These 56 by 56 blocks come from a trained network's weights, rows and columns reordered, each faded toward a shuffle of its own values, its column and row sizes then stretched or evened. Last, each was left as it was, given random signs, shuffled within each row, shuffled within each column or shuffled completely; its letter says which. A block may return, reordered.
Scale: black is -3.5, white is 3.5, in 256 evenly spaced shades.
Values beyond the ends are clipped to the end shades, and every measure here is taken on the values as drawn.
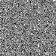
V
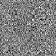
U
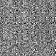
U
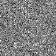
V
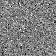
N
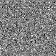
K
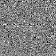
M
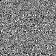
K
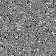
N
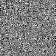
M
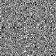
U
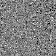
V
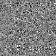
M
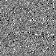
M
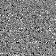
K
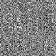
U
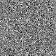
M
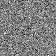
N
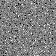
N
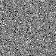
V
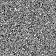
N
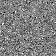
N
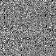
M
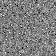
N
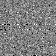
K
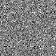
M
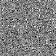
M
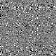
U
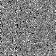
V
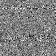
K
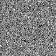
V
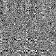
U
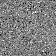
N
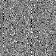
V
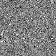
K
